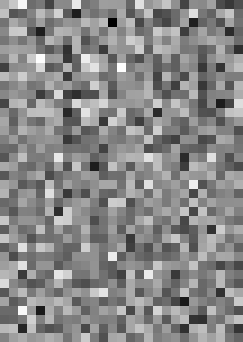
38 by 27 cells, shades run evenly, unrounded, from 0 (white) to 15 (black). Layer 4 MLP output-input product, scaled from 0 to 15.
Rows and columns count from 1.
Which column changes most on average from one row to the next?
3
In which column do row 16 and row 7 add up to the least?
5
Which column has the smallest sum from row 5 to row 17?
14
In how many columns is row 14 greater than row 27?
14
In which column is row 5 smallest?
15
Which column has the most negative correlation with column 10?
16
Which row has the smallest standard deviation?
17
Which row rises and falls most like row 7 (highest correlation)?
13
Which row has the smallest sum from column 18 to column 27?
20
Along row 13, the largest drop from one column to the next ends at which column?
10
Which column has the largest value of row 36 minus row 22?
23
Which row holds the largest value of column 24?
26
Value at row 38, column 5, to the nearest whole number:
6
